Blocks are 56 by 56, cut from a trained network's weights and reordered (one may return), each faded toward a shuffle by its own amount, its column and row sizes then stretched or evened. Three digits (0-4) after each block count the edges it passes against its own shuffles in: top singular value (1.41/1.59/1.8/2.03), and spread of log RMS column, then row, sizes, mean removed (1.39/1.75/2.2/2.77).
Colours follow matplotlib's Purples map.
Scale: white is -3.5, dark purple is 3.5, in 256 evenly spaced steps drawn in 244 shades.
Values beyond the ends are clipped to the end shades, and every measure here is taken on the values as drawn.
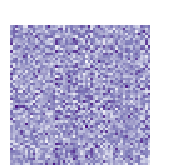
4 2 0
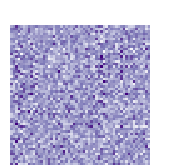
1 2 1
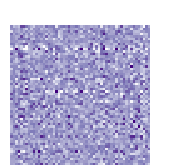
2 2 2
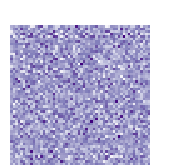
1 0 1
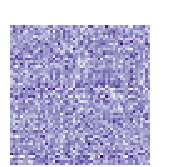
3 0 2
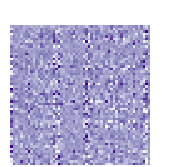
1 4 2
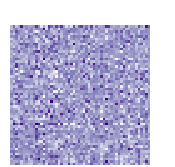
2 3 1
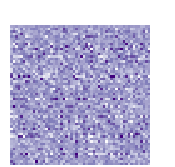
0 0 4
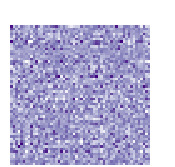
2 1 3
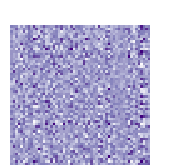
3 3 1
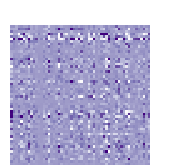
1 4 4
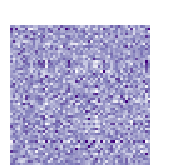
3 1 2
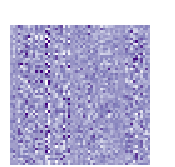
3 4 0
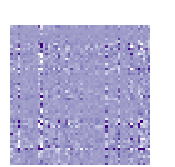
2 4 3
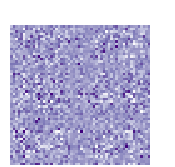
1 3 3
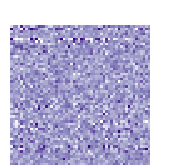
2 1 3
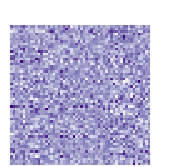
1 2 1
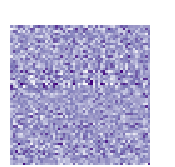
4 1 3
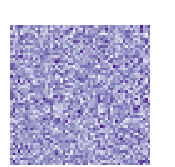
1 1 0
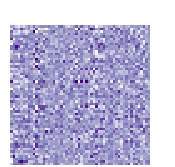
3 3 1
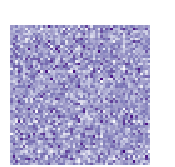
0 1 2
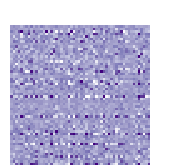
1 2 4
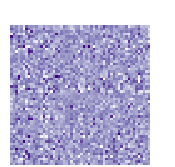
1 2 2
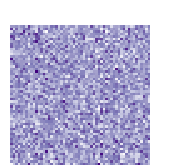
1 1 0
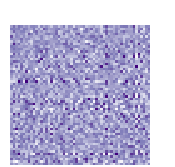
2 0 3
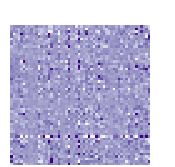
2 3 3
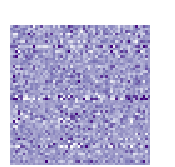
0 1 4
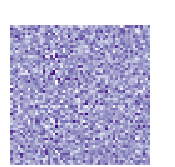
1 2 1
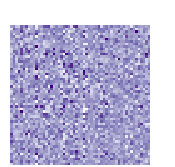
0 3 0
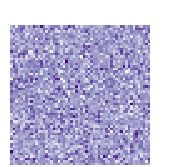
0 0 1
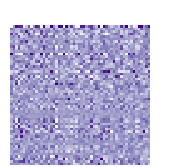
3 0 4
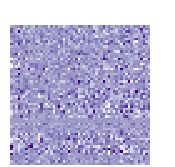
0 2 4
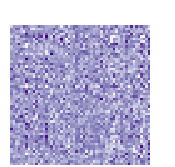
3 3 1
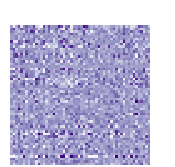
2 2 4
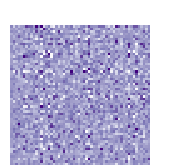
1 3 2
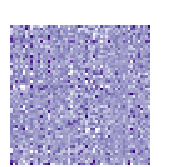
0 4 3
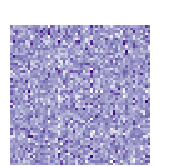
2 3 0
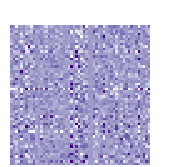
0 4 3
